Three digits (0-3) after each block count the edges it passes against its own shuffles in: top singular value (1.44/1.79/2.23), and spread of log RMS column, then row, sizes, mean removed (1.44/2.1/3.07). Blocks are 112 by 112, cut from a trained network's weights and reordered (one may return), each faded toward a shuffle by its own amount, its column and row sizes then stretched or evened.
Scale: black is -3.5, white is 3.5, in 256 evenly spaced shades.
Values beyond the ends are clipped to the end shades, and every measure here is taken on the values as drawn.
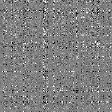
0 3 3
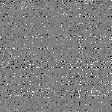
1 2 3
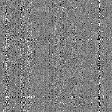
1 3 1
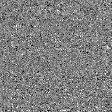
0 1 2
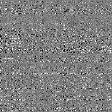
0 2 3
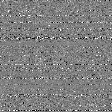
1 0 3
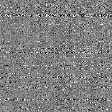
1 1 3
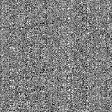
2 2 1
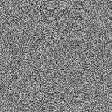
3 0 0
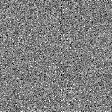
1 1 0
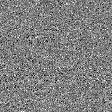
2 0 1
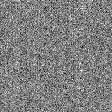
1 0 0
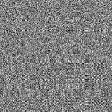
3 1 1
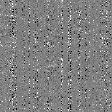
0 3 1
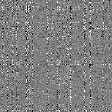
2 3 2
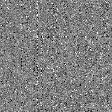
1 2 0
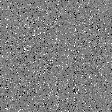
0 2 0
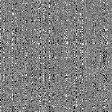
1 3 2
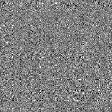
2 2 2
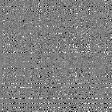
1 2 3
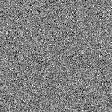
2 0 0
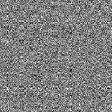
3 2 1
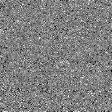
0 1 2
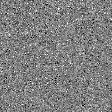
0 1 1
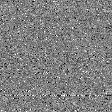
1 0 2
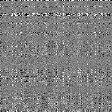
2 2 3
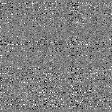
0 2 3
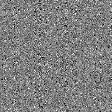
1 2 0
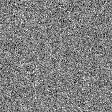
0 0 0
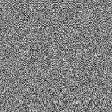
3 1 0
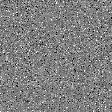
0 1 0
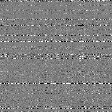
2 1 3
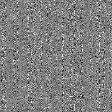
0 3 0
